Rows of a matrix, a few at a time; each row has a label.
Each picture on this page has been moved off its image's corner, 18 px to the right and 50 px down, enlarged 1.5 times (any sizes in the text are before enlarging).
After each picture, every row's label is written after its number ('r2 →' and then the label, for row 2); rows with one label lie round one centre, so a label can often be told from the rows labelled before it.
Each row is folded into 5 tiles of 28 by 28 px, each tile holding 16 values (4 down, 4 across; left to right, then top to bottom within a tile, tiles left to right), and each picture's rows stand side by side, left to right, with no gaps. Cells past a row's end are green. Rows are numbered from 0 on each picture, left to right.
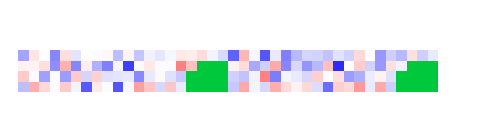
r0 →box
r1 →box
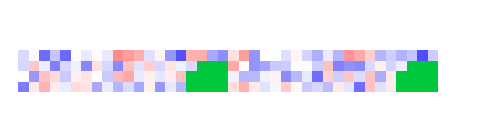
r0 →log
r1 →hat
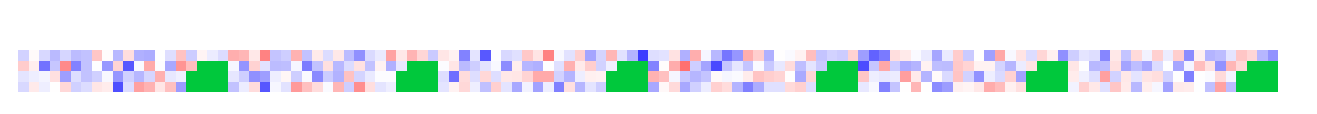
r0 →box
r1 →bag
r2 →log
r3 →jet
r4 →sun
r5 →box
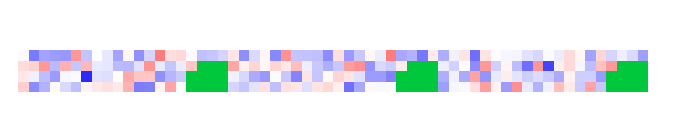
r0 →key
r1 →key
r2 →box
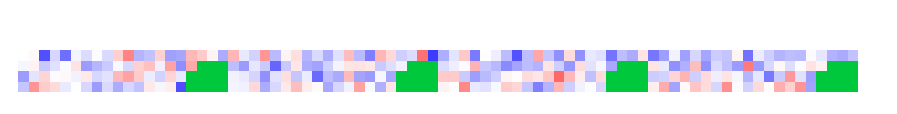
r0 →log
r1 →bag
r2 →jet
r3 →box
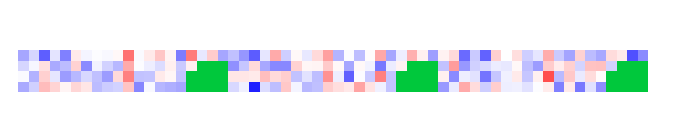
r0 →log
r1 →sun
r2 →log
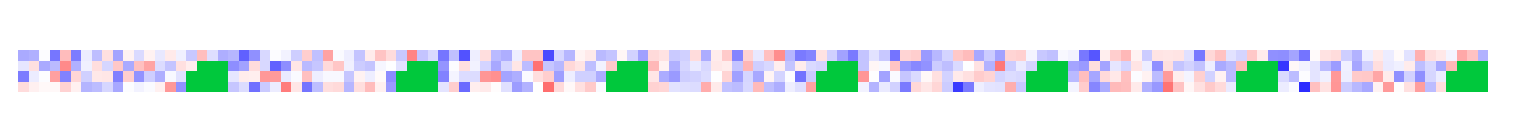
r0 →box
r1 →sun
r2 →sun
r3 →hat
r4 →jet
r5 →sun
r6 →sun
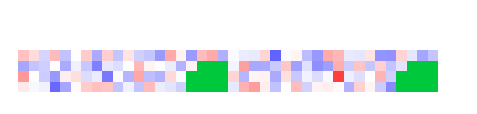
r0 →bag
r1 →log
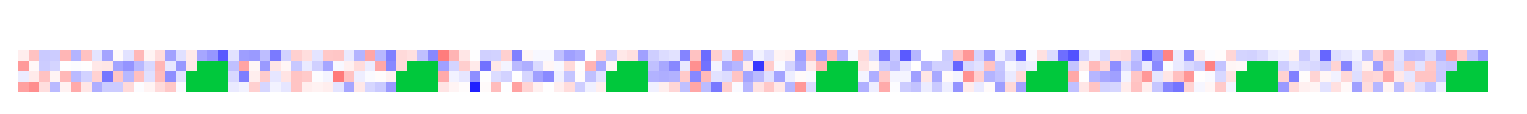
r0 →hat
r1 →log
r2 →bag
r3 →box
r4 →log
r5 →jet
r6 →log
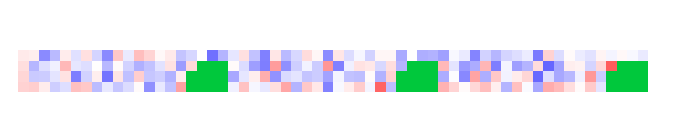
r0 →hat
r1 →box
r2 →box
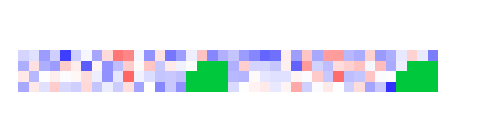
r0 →log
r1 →log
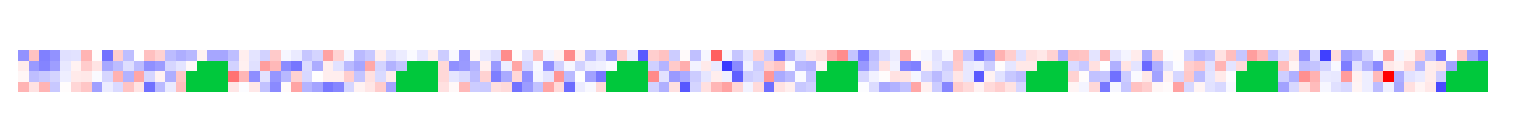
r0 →hat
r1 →jet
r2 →hat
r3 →bag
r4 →sun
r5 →bag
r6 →log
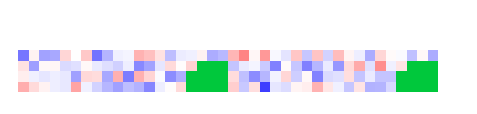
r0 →hat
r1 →bag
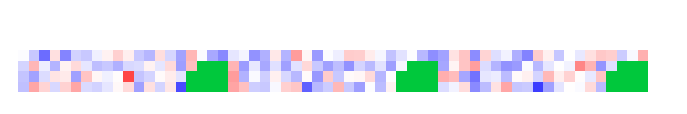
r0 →log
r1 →hat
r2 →jet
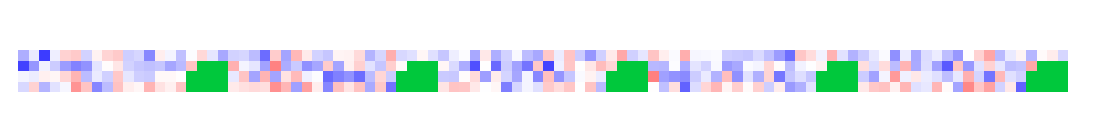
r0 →sun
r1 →box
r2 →box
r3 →bag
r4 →box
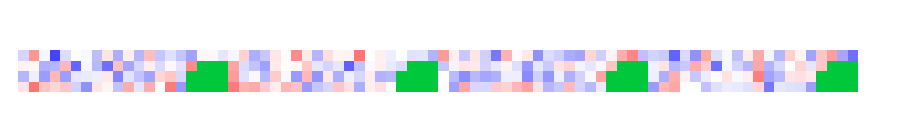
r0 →box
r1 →hat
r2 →bag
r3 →log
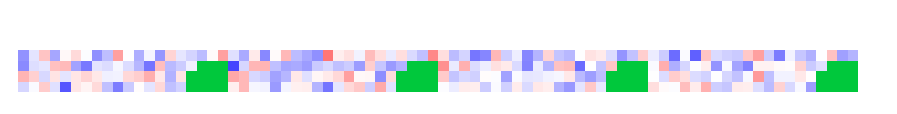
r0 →jet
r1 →jet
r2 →key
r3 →log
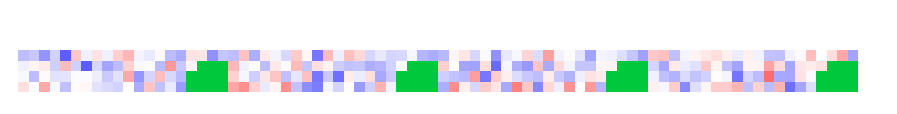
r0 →log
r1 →hat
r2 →box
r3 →bag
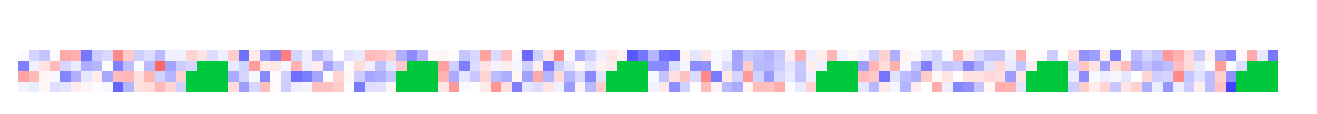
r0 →jet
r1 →key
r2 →hat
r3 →sun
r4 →jet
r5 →log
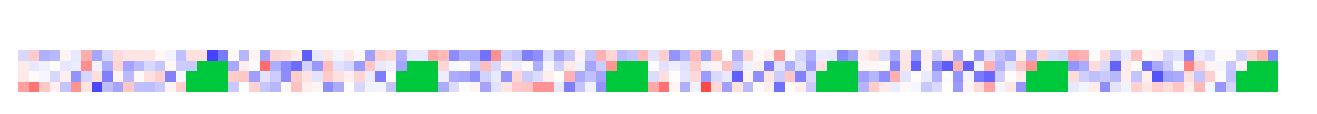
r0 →hat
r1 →jet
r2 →key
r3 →hat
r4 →box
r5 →bag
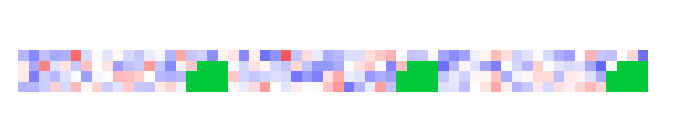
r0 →key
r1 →key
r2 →sun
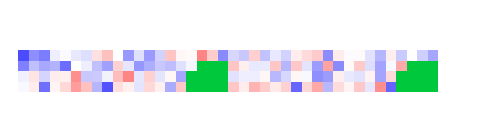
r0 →sun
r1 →box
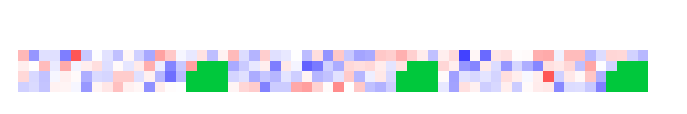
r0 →key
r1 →bag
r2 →log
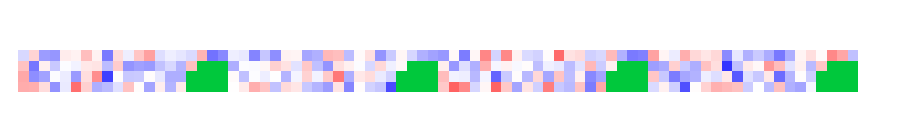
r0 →hat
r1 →log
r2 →hat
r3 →bag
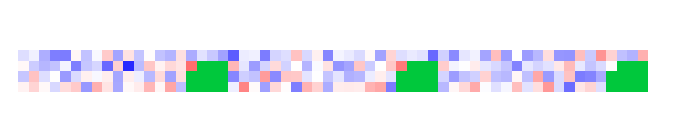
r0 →box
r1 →box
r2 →key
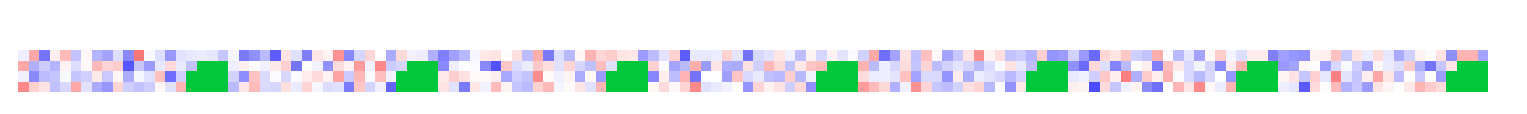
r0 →hat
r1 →log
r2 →sun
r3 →box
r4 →hat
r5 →sun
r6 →sun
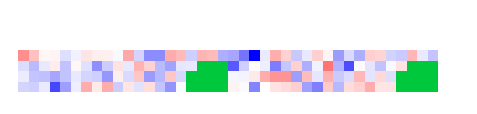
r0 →bag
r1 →sun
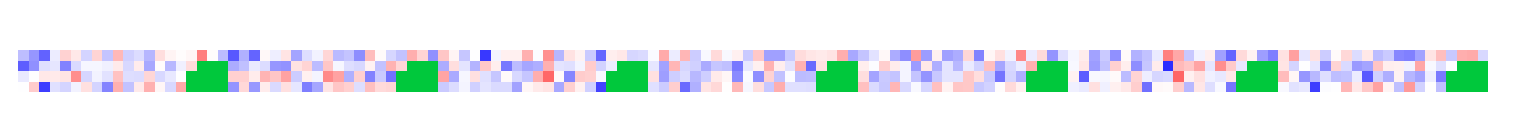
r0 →sun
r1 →sun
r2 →log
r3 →bag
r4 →key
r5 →log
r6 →bag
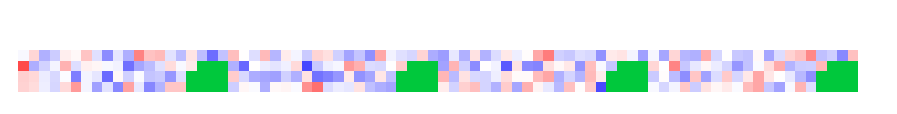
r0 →hat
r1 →bag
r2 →log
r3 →key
